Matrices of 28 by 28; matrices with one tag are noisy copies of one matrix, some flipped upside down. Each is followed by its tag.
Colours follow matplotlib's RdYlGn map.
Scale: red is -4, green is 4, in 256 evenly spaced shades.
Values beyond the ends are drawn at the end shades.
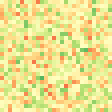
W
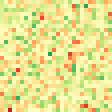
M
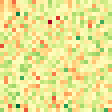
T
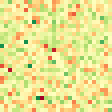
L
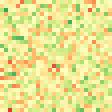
M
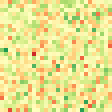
M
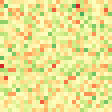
L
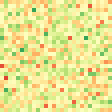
L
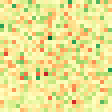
W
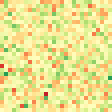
L
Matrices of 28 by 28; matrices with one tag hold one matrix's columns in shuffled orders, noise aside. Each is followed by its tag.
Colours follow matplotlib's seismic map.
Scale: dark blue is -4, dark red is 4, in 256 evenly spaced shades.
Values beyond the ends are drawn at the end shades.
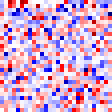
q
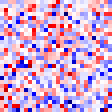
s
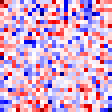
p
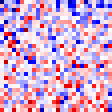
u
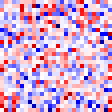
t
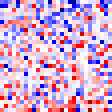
u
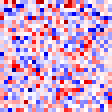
q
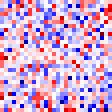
t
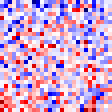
u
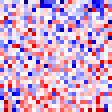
u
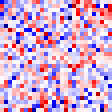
t
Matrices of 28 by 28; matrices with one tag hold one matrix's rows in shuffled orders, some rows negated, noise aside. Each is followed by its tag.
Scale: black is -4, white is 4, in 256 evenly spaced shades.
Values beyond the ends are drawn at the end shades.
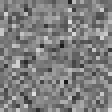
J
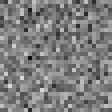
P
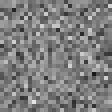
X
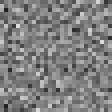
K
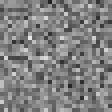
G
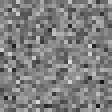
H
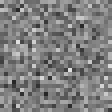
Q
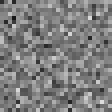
H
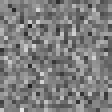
P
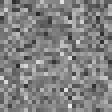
J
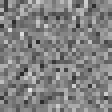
P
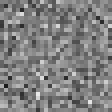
K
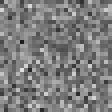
P
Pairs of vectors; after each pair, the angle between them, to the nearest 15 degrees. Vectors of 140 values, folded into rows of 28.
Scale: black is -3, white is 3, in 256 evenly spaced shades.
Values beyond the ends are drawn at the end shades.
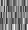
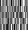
120 degrees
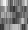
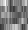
15 degrees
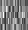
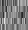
135 degrees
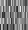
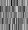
120 degrees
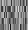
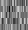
60 degrees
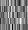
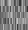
60 degrees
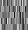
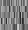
30 degrees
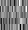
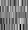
30 degrees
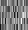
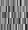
75 degrees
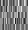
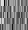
90 degrees
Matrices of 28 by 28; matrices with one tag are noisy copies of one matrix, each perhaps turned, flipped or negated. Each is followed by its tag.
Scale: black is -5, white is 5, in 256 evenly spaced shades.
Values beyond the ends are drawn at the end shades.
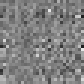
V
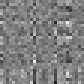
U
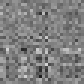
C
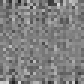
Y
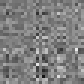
C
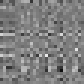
U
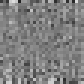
Y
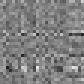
U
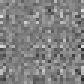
V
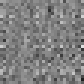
V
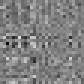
C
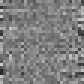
Y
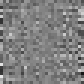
Y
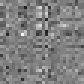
C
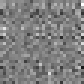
V
